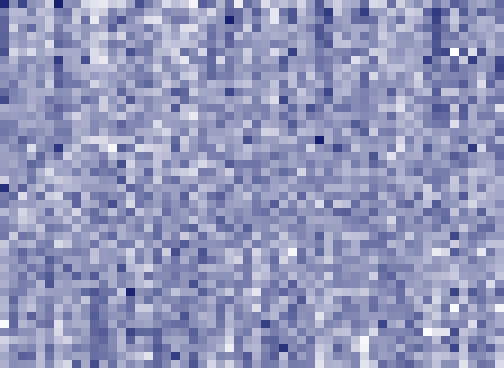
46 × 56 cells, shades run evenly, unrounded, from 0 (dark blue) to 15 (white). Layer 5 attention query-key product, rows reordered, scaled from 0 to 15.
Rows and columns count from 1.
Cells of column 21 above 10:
12
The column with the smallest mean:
49
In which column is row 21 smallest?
14
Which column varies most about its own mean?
51
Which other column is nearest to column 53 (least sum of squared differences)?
10
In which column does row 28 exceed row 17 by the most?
44
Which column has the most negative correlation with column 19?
7
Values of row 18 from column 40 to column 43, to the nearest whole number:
9 8 7 8
